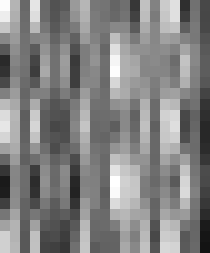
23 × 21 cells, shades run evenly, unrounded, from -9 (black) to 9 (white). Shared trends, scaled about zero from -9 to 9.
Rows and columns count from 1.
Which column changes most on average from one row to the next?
1
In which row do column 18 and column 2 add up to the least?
17
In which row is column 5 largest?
7
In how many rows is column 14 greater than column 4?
11
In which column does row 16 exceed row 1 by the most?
19
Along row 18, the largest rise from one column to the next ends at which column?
12
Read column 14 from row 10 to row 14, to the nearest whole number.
-1 -2 -2 -1 0
